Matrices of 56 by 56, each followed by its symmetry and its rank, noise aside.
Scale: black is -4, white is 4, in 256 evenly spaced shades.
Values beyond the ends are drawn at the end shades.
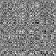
no symmetry, rank six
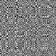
no symmetry, rank five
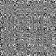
antisymmetric, rank six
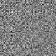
symmetric, rank six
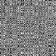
no symmetry, rank six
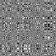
antisymmetric, rank four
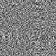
antisymmetric, rank six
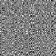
no symmetry, rank six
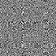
no symmetry, rank six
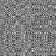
no symmetry, rank four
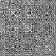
symmetric, rank six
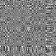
no symmetry, rank four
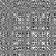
symmetric, rank four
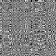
no symmetry, rank five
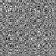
symmetric, rank five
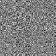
antisymmetric, rank six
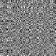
no symmetry, rank four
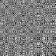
symmetric, rank five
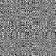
antisymmetric, rank four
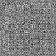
symmetric, rank six
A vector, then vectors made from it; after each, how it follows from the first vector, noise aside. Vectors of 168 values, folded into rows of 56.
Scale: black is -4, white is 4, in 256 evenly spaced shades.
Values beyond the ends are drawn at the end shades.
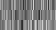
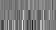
reversed, partly zeroed.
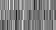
reversed, partly zeroed.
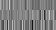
reversed, partly zeroed.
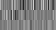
partly zeroed.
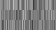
reversed, shrunk.
